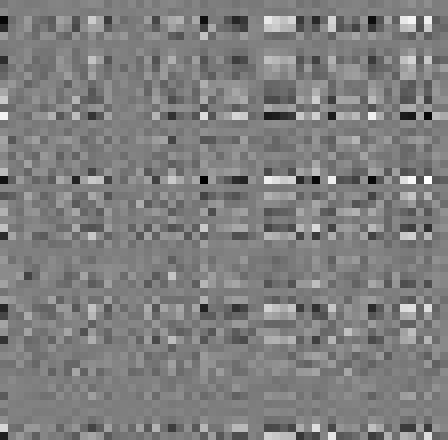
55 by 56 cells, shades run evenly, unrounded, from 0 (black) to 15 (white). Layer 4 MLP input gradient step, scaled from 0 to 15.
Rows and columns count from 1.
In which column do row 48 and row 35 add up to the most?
22
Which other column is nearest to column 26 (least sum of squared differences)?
47
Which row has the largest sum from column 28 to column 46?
29
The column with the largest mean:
52
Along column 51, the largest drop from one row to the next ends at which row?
15
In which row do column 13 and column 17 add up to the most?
23
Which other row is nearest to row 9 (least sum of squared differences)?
50
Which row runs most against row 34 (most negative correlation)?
6
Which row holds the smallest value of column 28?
55
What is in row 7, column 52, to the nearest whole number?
9
